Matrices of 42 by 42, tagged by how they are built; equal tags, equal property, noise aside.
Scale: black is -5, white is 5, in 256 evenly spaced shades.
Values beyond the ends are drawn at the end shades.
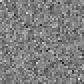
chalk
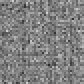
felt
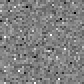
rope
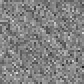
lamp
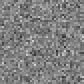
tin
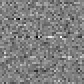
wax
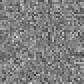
tin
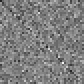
chalk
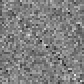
chalk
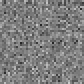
tin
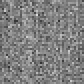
felt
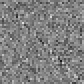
chalk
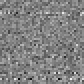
wax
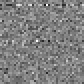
wax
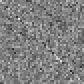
chalk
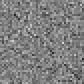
chalk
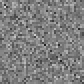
chalk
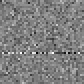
wax
